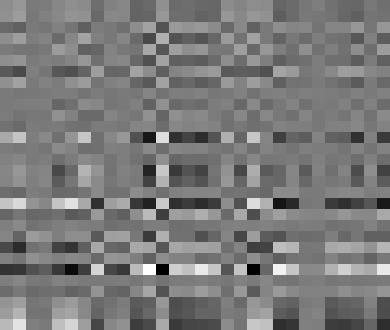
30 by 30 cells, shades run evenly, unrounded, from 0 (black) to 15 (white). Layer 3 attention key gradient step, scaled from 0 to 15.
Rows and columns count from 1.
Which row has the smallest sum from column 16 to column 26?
19
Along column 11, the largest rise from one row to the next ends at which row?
20
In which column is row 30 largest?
2
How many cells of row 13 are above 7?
14
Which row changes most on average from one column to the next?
25
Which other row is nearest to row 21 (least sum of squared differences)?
26
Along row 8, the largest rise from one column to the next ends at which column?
13
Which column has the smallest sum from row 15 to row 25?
5
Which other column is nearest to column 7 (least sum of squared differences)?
18
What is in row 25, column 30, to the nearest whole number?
14
